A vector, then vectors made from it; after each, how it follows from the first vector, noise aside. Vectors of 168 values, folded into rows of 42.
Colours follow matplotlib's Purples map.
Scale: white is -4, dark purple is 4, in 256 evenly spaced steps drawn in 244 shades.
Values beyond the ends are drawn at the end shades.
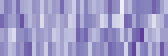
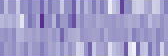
negated, partly zeroed.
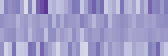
wrapped around, partly zeroed.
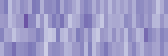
reversed, shrunk.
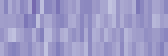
reversed, shrunk.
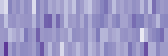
wrapped around, partly zeroed.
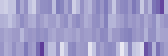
wrapped around, partly zeroed.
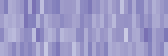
reversed, shrunk.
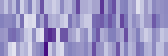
reversed, negated.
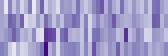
reversed, negated.
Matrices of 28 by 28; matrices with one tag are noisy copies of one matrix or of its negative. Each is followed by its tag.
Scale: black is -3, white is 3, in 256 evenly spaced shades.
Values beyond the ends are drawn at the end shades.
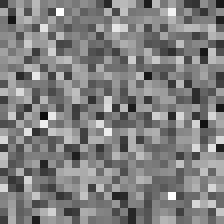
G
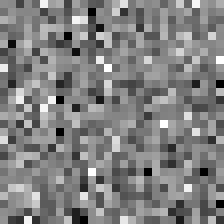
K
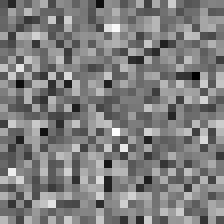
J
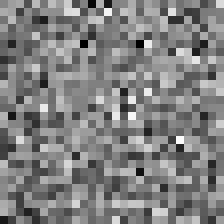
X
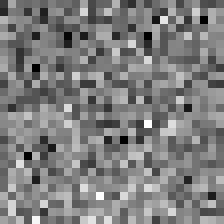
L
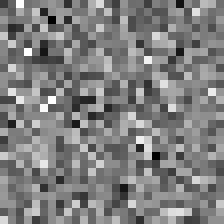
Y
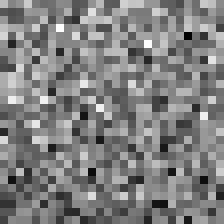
L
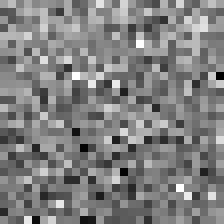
L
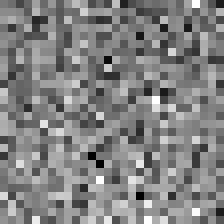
L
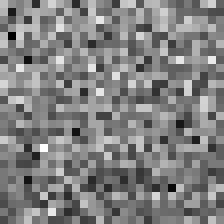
L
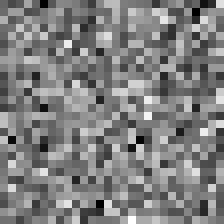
Y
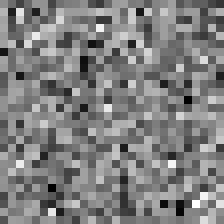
G
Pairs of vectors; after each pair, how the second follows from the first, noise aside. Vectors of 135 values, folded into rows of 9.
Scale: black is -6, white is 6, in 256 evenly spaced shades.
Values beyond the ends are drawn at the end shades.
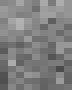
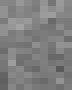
shrunk.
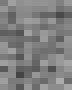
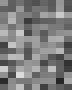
negated, scaled up.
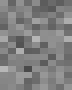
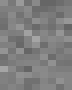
shrunk.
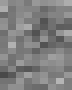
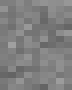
shrunk.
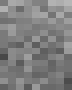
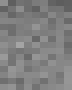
negated, shrunk.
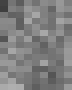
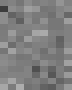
partly zeroed.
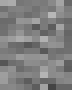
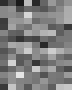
reversed, scaled up.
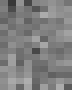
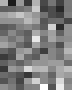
reversed, negated, scaled up.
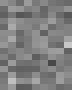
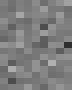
negated, partly zeroed.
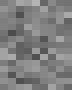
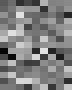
negated, scaled up.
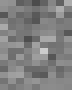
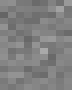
shrunk.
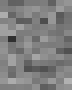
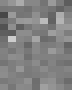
negated, partly zeroed.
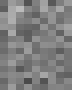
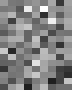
reversed, negated, scaled up.
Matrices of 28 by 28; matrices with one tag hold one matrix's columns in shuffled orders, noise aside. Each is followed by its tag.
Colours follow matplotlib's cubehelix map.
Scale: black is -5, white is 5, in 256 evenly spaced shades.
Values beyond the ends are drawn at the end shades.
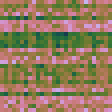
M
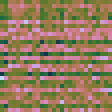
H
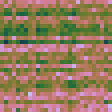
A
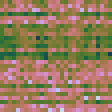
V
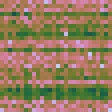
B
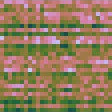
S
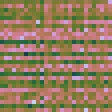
H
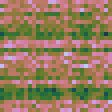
B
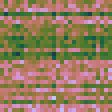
V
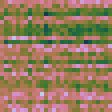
A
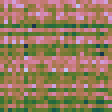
S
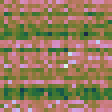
B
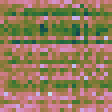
A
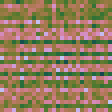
H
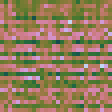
H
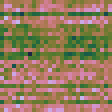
V
